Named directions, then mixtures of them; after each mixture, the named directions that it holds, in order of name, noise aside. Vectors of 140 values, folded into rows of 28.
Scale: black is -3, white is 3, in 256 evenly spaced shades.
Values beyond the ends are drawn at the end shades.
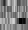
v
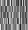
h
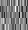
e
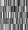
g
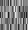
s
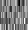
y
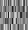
g, s.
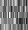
g, v.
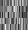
e, s.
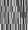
h, s, y.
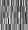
h.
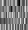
g, y.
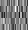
e.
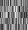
s.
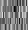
e, g, s.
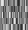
g.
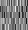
e.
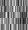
h, s, v.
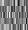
e, g.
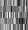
g, v.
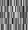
h, s.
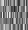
g.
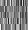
h.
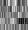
v, y.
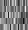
g, s, v.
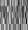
e, g, h.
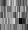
v.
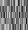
e, g.
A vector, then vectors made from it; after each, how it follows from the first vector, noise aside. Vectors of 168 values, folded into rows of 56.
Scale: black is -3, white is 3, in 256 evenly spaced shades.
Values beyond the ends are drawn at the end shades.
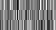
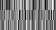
wrapped around, negated.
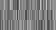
shrunk.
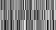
wrapped around, negated.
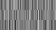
reversed, negated, shrunk.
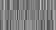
shrunk.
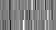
wrapped around, negated, partly zeroed.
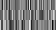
wrapped around, negated.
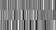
wrapped around, negated, partly zeroed.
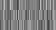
shrunk.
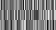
wrapped around, negated.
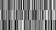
wrapped around, negated.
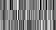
negated.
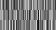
reversed.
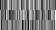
wrapped around, negated.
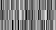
wrapped around, negated.
